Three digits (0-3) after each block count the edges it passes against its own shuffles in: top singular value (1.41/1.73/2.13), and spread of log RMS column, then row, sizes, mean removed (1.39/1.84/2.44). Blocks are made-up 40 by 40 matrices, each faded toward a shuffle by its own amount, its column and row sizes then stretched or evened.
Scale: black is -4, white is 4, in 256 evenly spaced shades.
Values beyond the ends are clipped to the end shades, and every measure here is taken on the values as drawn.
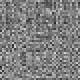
2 2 0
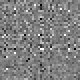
2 2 1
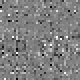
1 1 2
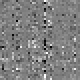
1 3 1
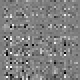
1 3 3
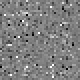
0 1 1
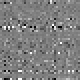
2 1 3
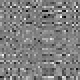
3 1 3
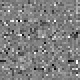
0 1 2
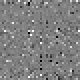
0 1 2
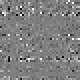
0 2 3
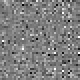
1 2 2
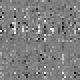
1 2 2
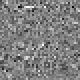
1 0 2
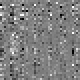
2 3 1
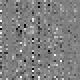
1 3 0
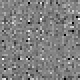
0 2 1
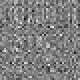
2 0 1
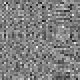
2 0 1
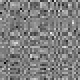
3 0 2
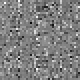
2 2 0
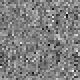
1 1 0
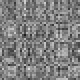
3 2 2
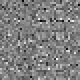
2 0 1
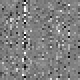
1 3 0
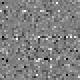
0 0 2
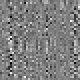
3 3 0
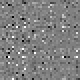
0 2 2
